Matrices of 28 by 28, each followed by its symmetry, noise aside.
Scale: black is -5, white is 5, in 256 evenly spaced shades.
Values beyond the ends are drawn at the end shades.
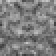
mirrored left to right.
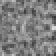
mirrored top to bottom.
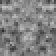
mirrored left to right.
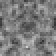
mirrored left to right.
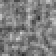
antisymmetric.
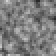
symmetric across the other diagonal.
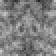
mirrored left to right.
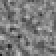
symmetric across the other diagonal.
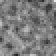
symmetric across the other diagonal.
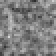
antisymmetric.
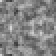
mirrored top to bottom.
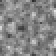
mirrored top to bottom.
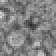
symmetric across the other diagonal.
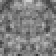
mirrored left to right.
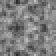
mirrored top to bottom.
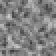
symmetric across the other diagonal.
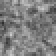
antisymmetric.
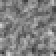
antisymmetric.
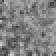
symmetric across the other diagonal.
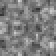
mirrored top to bottom.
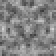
mirrored left to right.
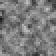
symmetric across the other diagonal.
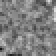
antisymmetric.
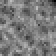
symmetric across the other diagonal.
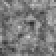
symmetric across the other diagonal.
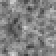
mirrored top to bottom.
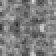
mirrored top to bottom.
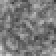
symmetric across the other diagonal.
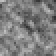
symmetric across the other diagonal.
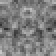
mirrored left to right.
